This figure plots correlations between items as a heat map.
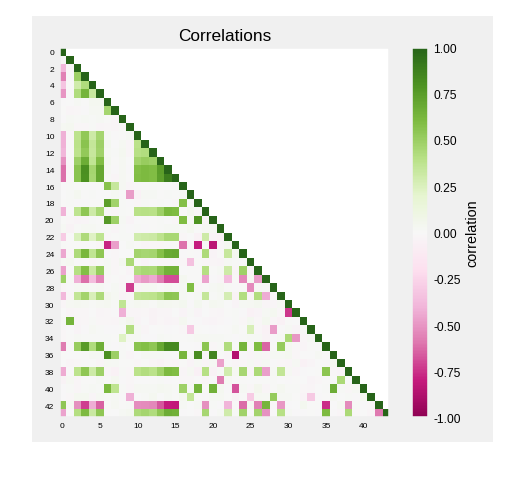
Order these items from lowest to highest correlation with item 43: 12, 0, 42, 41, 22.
42, 0, 41, 22, 12
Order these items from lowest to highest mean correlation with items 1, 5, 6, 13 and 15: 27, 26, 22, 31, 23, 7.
27, 23, 31, 7, 22, 26
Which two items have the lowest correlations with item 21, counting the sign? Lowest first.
39, 37
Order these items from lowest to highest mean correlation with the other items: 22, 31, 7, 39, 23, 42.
42, 23, 31, 39, 7, 22
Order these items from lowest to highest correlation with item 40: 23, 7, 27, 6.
23, 27, 7, 6
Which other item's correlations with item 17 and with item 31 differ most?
30
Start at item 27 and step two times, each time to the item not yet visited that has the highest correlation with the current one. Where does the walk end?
0
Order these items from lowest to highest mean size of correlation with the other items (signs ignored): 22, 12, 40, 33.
33, 40, 22, 12
